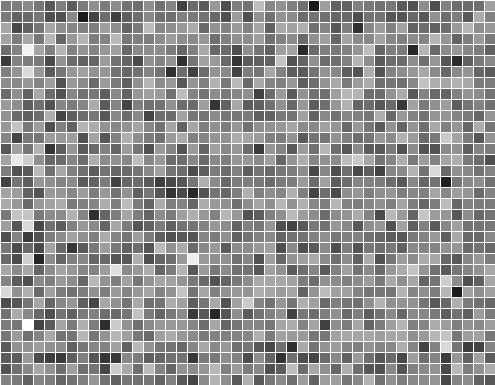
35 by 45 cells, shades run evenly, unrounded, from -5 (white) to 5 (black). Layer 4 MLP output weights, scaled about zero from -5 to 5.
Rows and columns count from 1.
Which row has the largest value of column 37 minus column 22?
10
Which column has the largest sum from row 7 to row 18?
29
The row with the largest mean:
33
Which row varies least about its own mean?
4
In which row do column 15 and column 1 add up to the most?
17
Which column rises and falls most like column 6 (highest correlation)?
26
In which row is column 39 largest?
32
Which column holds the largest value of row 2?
8
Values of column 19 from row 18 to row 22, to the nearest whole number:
2 -2 -1 0 0
